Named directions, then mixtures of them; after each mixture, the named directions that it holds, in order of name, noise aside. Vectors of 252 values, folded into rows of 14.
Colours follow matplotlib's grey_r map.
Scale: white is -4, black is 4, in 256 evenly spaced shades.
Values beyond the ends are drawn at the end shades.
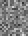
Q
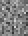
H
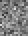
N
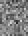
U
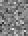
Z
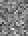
Z.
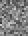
N, U.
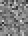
Q, U, Z.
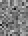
N, Q.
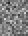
H, U.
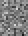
N, Q, Z.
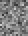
N.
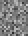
H, Q.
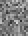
U.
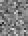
Z.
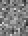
H, N.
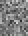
U.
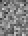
H, N, Q.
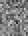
U.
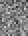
Q, U.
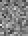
N.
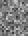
H, Q, U.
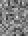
Q, U.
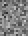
N, Q.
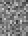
H, Q, U.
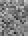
N, U, Z.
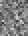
U, Z.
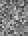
N, U, Z.
